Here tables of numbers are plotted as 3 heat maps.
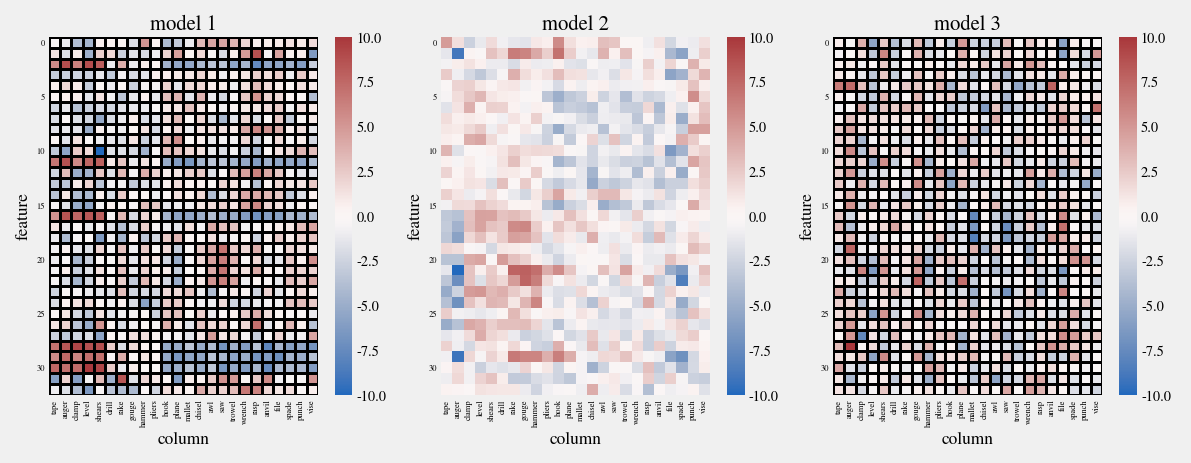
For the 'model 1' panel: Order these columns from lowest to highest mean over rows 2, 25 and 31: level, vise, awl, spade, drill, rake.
drill, spade, awl, vise, level, rake
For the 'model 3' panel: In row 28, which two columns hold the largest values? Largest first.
auger, anvil
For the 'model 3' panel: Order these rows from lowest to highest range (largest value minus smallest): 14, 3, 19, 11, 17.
14, 3, 11, 19, 17
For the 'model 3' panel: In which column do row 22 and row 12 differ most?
gouge
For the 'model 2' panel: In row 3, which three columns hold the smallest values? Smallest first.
file, spade, level
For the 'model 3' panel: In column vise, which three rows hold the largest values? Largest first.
6, 1, 27
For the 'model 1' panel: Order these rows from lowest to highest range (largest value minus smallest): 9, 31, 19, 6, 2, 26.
6, 9, 19, 26, 31, 2
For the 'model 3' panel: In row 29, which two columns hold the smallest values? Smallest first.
level, hammer
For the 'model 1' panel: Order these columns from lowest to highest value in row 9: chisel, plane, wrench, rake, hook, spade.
rake, spade, chisel, wrench, hook, plane
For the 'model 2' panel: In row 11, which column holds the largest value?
punch
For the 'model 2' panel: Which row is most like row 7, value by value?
12
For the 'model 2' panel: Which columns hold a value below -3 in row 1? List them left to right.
auger, file, spade
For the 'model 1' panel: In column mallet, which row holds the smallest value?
11
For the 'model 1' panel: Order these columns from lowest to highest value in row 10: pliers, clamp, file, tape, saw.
tape, saw, pliers, file, clamp
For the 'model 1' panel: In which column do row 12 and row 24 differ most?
hammer
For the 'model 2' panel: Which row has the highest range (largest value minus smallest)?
21
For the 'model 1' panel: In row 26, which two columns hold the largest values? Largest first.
rasp, shears
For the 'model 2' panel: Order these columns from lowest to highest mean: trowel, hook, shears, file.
file, trowel, hook, shears
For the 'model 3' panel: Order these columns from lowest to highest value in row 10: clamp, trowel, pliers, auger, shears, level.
clamp, trowel, shears, pliers, level, auger
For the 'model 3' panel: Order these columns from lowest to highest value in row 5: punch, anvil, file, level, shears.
level, anvil, punch, file, shears
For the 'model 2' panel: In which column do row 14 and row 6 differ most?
hook
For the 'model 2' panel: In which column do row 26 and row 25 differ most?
tape
